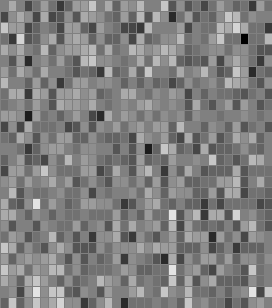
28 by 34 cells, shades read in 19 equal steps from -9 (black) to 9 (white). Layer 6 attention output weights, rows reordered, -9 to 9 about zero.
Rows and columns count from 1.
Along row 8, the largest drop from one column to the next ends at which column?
8
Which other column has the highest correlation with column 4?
24
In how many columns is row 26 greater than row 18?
19
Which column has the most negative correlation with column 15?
21
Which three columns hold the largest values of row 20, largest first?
22, 30, 25
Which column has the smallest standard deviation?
15
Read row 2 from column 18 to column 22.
4 -3 4 1 -6
